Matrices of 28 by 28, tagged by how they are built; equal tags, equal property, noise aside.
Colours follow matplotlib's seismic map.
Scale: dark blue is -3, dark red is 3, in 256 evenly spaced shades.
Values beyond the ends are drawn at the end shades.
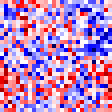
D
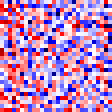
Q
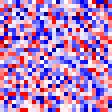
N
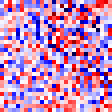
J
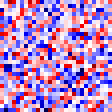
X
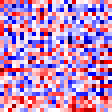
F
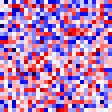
F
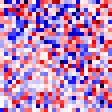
J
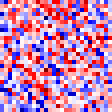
N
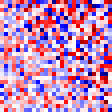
J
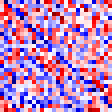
N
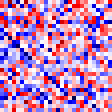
N
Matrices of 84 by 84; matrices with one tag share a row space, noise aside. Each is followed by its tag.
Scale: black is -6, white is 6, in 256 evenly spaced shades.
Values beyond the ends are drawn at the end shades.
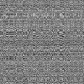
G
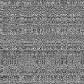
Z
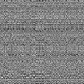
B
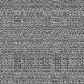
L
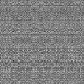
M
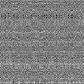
M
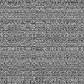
B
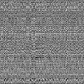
B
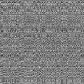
Z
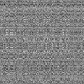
G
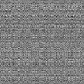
M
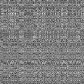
Z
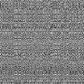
L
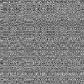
Z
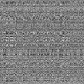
G
